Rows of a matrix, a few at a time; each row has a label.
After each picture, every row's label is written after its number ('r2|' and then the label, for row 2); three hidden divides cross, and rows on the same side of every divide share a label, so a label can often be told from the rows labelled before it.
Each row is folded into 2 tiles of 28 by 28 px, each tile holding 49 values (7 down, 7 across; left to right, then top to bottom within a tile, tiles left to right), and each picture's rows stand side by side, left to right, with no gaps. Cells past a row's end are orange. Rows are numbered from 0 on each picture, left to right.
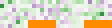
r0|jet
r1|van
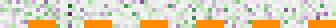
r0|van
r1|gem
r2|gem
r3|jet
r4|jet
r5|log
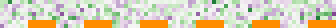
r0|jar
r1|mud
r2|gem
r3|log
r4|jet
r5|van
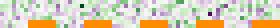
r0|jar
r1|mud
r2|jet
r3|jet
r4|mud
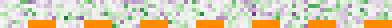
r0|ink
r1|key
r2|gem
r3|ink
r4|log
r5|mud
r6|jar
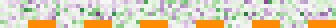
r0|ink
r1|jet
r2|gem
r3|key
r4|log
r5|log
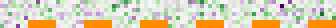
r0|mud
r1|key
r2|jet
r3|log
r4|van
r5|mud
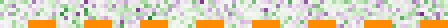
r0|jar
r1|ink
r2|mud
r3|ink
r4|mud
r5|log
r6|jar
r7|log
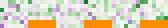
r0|jar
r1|key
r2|key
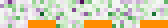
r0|mud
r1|log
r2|gem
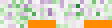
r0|ink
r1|mud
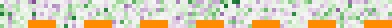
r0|ink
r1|mud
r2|jar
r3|van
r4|jet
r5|jar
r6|gem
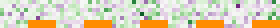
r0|jet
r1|mud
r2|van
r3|log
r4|jar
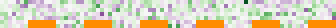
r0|ink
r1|log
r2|mud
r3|mud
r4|van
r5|gem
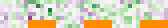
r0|key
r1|key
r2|ink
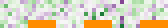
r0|log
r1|van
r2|mud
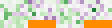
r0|ink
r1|log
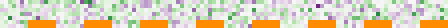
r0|log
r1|key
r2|jet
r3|mud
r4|gem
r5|ink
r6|mud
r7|key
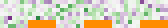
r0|van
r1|ink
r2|ink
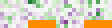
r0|key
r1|mud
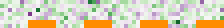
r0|log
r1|log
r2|log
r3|jar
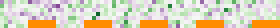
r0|ink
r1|mud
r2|jet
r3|jet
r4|jar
